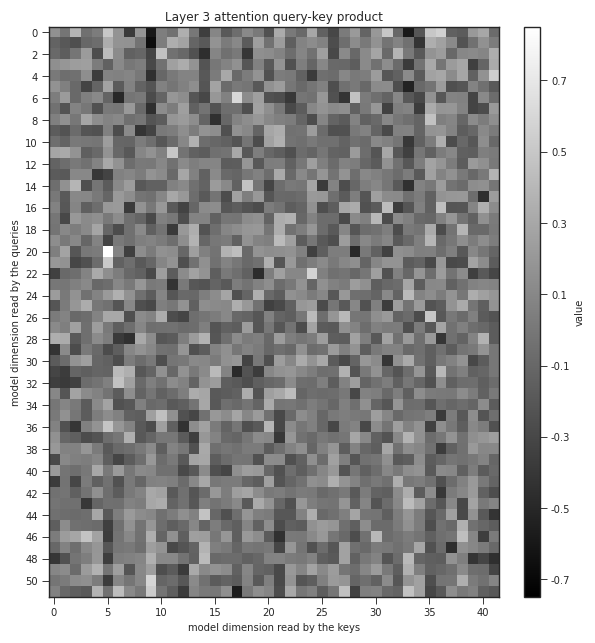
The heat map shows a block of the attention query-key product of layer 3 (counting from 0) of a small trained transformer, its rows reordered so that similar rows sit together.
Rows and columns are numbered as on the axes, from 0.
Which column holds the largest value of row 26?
35
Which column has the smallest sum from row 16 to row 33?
11
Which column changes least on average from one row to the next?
23
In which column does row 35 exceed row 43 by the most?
30
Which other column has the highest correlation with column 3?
38
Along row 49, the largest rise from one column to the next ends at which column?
13
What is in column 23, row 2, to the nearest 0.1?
0.1
